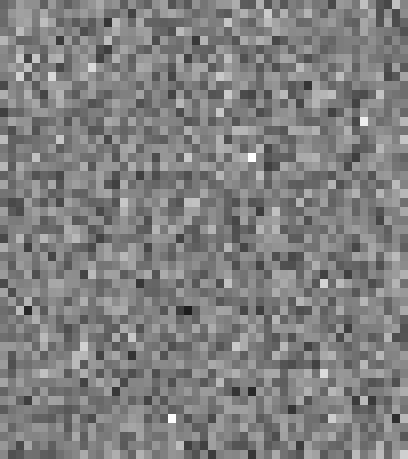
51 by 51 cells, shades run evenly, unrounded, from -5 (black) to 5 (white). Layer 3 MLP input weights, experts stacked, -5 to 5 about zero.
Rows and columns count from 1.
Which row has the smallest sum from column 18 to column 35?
35
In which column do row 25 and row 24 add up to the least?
48
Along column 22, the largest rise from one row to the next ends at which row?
47
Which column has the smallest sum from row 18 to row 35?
2
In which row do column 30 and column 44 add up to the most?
15
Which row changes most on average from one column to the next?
7
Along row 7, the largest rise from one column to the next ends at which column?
5
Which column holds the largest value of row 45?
46
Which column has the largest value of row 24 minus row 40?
17
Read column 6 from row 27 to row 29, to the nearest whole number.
2 -1 1
